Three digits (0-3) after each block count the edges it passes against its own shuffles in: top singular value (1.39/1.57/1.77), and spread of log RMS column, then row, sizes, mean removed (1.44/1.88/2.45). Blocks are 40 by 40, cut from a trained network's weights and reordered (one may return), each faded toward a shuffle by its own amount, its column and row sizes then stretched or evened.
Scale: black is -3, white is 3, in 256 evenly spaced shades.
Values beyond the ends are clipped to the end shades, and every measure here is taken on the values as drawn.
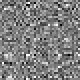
3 1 2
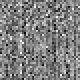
2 0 0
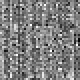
2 0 1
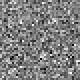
0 0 1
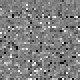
0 0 2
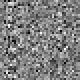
2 2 0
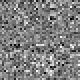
2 1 2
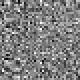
3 1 2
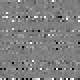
1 0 3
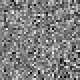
0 2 0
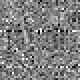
3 0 1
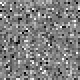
0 0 0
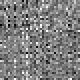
3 3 1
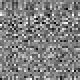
3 0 3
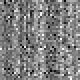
2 0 1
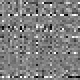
3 2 3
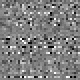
0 2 3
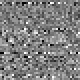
2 0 3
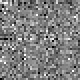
2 1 0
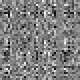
3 3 1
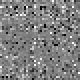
1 1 1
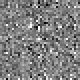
0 2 2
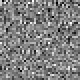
1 0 1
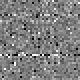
2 0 1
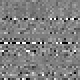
3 0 3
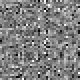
1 2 1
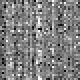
2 2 0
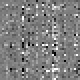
1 3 1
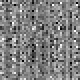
2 2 1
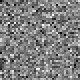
2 0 0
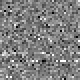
0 0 1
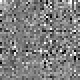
1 3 2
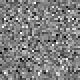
0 0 0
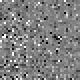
0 1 1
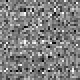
2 1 1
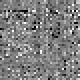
0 1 1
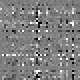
2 2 3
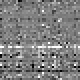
3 2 3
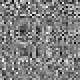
3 0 3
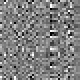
3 3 1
